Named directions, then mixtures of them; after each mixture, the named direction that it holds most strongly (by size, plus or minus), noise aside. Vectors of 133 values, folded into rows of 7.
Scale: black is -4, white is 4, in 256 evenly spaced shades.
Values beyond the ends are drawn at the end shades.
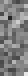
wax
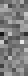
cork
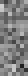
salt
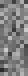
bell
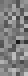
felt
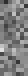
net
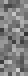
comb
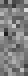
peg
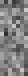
peg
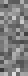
comb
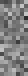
felt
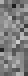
net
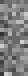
cork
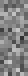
comb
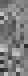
net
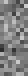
net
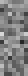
cork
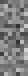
cork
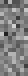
peg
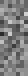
cork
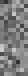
net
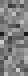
cork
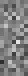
felt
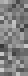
net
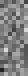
bell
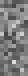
wax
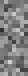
comb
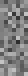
felt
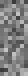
bell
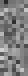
net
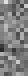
net
